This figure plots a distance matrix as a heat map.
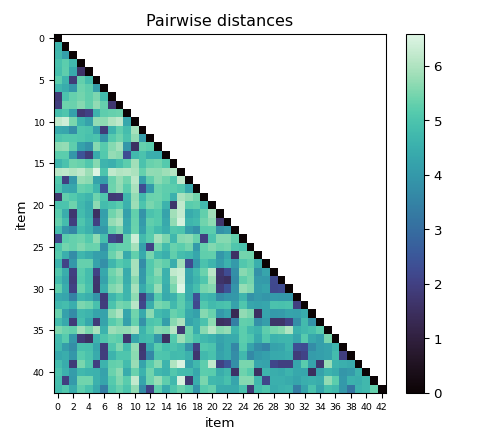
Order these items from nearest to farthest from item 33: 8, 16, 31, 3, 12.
31, 3, 16, 12, 8
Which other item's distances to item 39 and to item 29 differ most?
22
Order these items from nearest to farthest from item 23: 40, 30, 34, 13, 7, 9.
40, 34, 30, 9, 13, 7
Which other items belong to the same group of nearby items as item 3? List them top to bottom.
4, 9, 14, 36
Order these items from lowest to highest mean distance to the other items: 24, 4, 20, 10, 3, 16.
4, 3, 24, 20, 10, 16
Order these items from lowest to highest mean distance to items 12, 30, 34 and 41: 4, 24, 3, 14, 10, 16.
14, 4, 3, 24, 10, 16
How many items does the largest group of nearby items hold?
9
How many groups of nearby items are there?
10
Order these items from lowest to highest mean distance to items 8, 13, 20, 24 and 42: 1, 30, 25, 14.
25, 14, 1, 30
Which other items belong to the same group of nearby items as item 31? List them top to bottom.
6, 11, 18, 32, 37, 38
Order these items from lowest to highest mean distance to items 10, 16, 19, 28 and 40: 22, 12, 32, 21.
21, 22, 32, 12
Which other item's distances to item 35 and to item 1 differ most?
16
